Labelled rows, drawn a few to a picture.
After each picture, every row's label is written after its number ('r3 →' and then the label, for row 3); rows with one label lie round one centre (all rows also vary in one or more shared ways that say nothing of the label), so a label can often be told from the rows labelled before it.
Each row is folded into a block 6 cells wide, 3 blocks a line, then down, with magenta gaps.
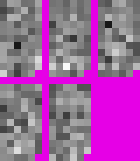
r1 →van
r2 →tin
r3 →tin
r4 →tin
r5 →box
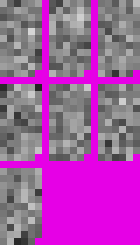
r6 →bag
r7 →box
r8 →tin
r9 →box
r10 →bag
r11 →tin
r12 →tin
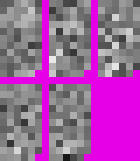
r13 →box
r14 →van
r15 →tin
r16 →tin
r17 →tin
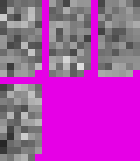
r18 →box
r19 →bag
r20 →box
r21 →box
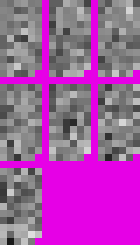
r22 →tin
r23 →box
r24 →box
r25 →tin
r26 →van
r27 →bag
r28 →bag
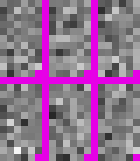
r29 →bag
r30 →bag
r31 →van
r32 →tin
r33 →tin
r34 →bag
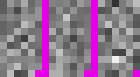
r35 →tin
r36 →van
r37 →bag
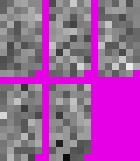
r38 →box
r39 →bag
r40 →bag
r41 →van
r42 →tin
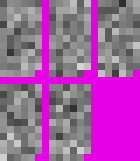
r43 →box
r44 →bag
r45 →van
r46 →van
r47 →bag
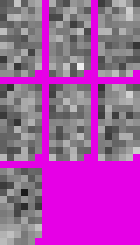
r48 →van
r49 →bag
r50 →box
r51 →box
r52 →box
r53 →box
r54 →van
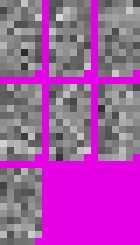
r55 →bag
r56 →van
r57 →box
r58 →bag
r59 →bag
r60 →box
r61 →bag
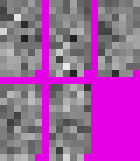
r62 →van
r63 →tin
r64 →tin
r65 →box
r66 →box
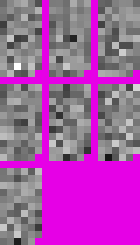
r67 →tin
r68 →tin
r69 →box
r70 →van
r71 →tin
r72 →bag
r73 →tin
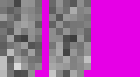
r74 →tin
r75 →van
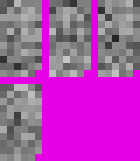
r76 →box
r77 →van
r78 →box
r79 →box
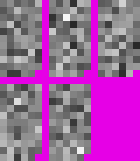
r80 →bag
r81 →van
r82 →tin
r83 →van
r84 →bag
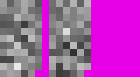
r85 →tin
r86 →bag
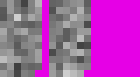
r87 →van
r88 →box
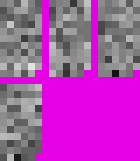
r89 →bag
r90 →van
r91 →tin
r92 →tin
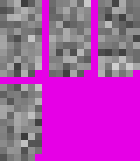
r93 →van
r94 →bag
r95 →bag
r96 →bag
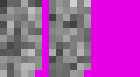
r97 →box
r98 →bag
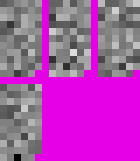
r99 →tin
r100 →van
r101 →bag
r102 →tin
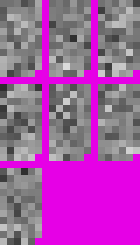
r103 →van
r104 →tin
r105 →box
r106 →box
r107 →van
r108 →bag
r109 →van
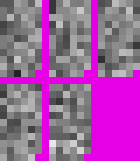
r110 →tin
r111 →box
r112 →box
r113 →box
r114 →bag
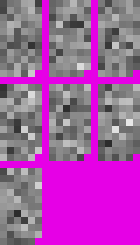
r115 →box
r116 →bag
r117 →box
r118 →box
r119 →bag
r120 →tin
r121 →bag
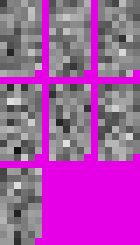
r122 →box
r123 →van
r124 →tin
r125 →van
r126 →van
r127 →box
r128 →van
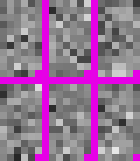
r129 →tin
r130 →bag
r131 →box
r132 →van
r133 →tin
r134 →tin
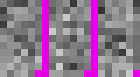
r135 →van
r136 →van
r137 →box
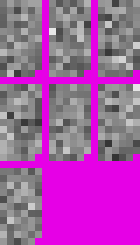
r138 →tin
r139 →van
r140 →bag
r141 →van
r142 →tin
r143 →tin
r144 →tin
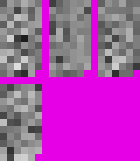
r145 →tin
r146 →tin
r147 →tin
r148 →box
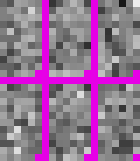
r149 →box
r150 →box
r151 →van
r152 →tin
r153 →box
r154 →van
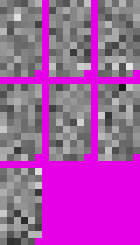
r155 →van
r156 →bag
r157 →bag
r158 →van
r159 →tin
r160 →van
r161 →bag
